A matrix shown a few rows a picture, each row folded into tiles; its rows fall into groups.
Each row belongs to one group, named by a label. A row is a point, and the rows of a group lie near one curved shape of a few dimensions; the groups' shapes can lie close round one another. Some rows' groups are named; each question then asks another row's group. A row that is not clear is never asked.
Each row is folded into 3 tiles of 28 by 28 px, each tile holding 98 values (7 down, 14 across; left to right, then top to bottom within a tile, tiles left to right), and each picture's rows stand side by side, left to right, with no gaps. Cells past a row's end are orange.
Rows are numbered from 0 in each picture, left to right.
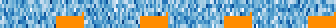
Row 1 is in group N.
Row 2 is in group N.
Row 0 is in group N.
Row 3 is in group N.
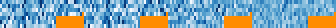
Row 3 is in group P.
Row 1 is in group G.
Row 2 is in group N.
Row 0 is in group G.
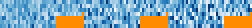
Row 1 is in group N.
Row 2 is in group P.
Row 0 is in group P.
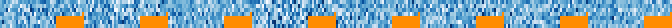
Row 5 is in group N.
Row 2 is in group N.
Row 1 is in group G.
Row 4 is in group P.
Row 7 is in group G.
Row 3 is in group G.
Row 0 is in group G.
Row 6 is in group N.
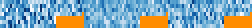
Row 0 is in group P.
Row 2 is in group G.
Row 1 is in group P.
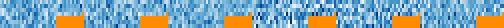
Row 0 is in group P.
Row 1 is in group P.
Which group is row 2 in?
G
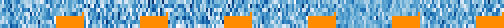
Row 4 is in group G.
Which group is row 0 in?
N
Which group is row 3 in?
N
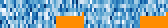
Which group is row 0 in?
P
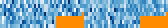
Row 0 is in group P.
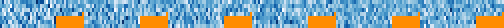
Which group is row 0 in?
N
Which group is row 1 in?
P
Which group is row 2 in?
G
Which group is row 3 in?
G
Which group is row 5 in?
N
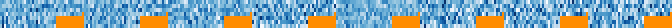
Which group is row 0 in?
N
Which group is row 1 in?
N
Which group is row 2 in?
G
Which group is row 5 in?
G
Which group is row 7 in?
G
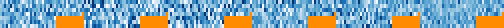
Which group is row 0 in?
N
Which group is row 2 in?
G
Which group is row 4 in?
N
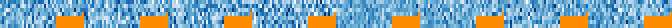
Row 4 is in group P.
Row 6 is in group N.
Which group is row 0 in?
P
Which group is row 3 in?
P
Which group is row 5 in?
N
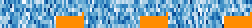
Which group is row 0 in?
N
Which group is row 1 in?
G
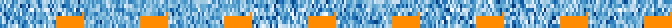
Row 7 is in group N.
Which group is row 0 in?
N
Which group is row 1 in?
P
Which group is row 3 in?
G
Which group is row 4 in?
G
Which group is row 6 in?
P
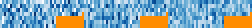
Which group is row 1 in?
P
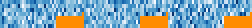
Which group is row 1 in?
N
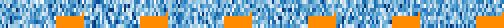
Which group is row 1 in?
P
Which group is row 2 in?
N
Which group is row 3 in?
G
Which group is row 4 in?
N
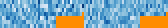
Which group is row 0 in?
P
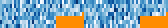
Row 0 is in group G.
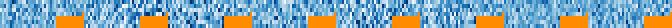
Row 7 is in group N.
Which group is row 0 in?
P
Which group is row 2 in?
N
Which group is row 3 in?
P
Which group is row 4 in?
G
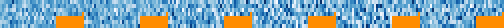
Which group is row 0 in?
P
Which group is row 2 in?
N
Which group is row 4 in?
P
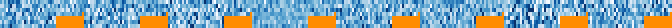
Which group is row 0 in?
P
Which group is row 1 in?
N
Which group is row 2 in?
N
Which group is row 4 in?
N
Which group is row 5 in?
N
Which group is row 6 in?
P
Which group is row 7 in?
P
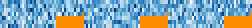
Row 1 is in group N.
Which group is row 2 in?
N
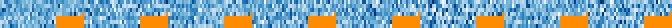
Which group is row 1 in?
N
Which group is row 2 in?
G
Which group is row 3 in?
G
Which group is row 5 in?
P
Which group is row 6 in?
P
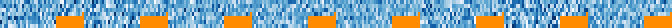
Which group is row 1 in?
P
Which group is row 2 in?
N
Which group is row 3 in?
N
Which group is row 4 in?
G
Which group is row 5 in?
N
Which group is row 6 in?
P
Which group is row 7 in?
P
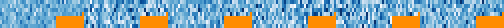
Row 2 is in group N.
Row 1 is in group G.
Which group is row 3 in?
N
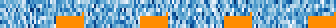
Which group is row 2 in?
N
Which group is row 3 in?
N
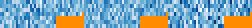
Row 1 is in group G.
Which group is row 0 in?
G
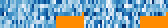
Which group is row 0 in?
P
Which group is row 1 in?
P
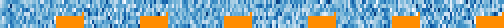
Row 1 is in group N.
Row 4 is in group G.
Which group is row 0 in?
N
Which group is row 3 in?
G
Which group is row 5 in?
N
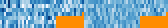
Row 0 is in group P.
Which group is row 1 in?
P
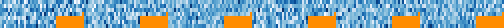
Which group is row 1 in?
N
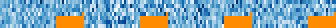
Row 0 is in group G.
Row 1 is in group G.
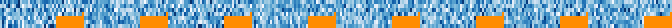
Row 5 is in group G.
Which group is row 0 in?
P
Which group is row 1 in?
G
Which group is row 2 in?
N
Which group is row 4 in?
N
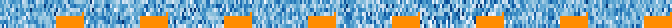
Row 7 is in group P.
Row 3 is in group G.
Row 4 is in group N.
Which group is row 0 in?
N
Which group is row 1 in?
G
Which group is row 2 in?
N
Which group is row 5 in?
G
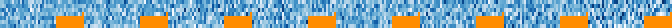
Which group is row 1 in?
G
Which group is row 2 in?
N
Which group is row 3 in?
P
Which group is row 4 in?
N
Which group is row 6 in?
P
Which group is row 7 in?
G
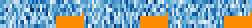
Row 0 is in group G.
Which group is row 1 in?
N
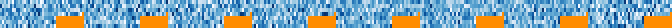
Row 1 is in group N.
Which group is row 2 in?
P
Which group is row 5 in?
N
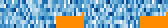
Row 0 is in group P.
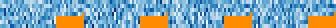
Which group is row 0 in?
N
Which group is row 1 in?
P
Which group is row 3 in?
N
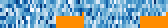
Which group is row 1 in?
P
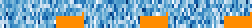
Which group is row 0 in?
N
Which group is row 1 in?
G
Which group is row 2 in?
N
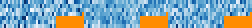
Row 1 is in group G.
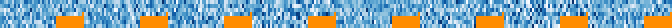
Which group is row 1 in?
N
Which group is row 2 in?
G
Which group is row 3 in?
P
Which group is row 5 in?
N
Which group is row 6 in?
P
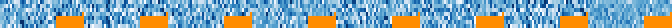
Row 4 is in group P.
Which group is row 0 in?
G
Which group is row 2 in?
P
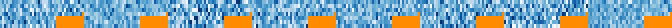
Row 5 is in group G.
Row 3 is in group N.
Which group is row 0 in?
N
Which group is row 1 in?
P
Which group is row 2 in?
G
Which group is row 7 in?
G
